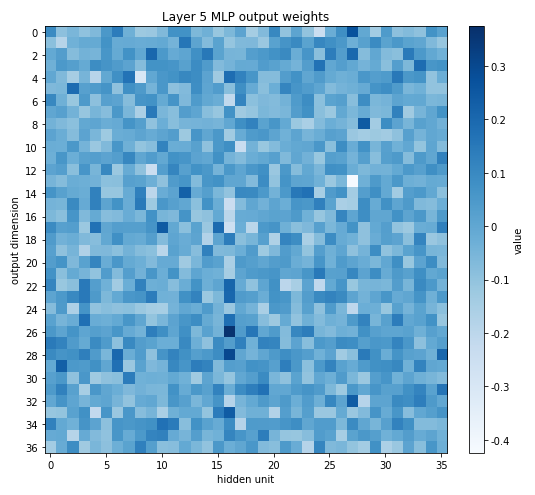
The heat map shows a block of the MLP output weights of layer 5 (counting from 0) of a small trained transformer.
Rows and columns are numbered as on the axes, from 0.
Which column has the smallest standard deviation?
34
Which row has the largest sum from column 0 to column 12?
28
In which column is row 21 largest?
24
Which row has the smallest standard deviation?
11
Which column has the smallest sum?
27
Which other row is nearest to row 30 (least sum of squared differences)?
9
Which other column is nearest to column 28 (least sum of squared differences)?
30
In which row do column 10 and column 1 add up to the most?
17
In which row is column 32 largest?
2
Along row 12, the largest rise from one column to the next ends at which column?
10
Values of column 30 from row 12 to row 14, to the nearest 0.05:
-0.05 0 0
